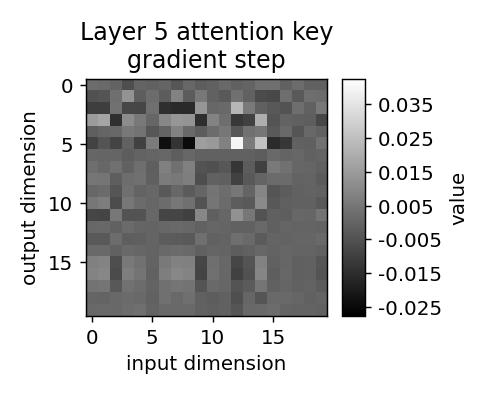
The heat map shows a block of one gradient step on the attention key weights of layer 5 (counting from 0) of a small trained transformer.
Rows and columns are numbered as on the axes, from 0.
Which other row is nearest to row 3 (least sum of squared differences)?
16
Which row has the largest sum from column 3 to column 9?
3
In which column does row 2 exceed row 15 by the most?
12
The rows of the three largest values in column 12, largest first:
5, 2, 11
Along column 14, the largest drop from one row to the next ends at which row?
6
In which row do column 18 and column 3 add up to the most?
1
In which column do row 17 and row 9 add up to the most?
14
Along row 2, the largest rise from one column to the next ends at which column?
9
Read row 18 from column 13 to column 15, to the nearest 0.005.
0 -0.005 0
